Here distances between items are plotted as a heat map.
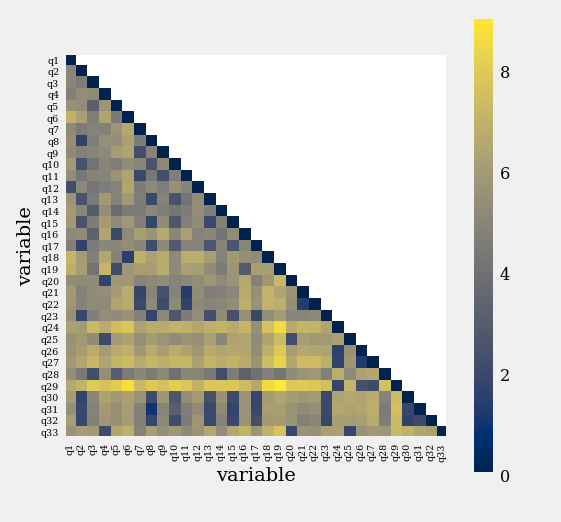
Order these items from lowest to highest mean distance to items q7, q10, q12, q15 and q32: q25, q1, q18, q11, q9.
q11, q9, q1, q25, q18
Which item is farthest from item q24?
q19
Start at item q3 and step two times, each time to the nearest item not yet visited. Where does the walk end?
q14
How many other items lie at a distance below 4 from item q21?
4
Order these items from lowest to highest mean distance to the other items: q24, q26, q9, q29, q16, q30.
q30, q9, q16, q26, q24, q29
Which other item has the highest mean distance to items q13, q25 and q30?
q29
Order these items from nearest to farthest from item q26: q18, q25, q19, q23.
q25, q23, q18, q19
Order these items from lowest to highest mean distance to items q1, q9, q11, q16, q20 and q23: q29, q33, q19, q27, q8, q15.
q8, q15, q33, q19, q27, q29
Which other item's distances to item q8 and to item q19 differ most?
q31
